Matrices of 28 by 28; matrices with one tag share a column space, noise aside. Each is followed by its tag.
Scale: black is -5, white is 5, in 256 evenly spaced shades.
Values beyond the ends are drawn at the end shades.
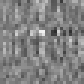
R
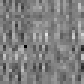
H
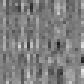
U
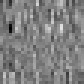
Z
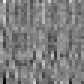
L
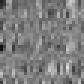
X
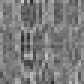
L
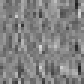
X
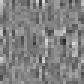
R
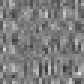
X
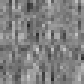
H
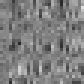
X
